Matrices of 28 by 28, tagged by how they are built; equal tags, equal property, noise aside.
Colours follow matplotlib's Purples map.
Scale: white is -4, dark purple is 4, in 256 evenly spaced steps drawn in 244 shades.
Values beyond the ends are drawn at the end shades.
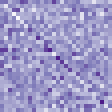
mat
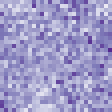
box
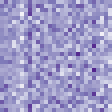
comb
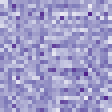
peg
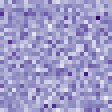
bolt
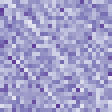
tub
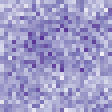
box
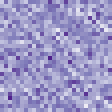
tub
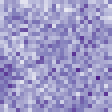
box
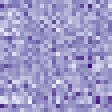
peg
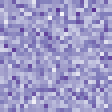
bolt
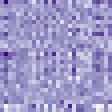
peg
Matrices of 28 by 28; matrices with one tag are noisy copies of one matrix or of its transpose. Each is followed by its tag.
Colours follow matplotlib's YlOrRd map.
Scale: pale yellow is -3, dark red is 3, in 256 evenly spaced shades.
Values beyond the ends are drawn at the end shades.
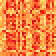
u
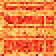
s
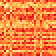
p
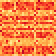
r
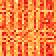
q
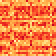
u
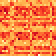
u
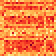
s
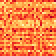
p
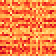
q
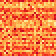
p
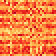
q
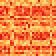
u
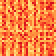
q
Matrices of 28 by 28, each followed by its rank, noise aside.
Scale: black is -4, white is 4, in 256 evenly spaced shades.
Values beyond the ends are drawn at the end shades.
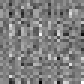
three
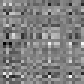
two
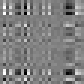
one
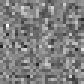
six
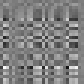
one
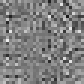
six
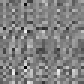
three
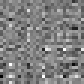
four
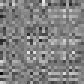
three
